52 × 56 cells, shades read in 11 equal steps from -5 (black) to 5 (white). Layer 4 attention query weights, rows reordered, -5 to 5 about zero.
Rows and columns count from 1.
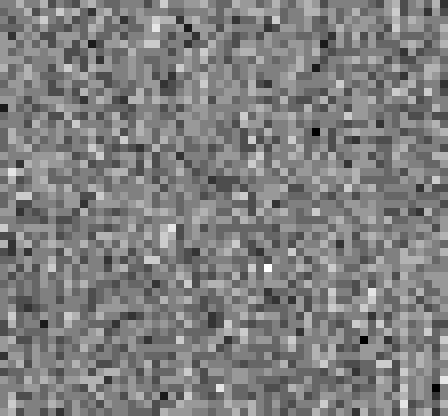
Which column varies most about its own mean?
51
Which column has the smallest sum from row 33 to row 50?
55
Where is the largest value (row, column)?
34, 34
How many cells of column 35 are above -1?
34
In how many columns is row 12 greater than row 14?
23
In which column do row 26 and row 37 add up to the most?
47
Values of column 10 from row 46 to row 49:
2 0 1 -1
